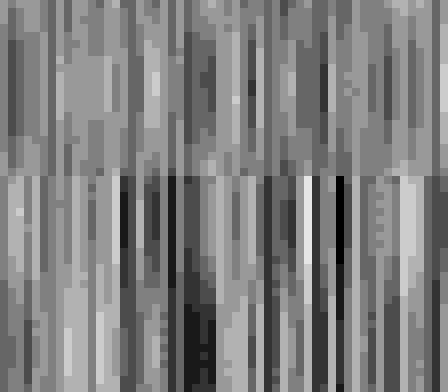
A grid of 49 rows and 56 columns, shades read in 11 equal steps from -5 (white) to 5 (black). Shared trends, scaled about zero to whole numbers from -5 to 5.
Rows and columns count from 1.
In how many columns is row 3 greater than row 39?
19
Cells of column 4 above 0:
14
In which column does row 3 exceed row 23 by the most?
39
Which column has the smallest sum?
51
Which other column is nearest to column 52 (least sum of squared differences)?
3
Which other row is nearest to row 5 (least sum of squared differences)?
18
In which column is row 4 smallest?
56
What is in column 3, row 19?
0
